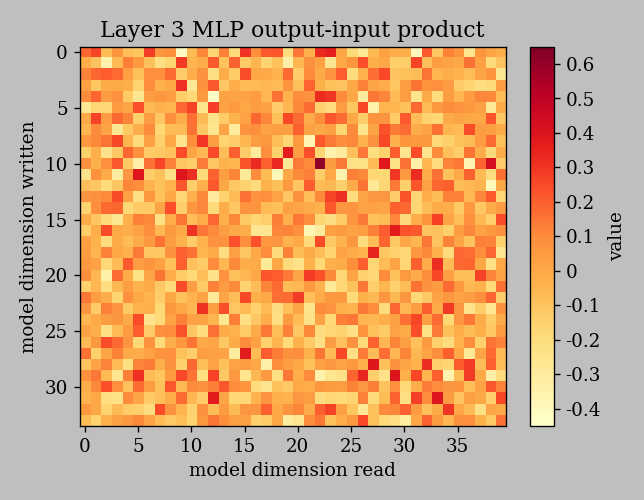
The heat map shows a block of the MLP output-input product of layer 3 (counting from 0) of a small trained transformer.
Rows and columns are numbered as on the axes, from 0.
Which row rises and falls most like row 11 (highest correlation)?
29
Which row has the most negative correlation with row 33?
6
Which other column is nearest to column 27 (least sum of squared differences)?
2
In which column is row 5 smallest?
27
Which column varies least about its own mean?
35
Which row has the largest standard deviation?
10
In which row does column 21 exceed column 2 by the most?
20
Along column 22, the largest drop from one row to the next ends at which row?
11
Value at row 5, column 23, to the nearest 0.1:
-0.2
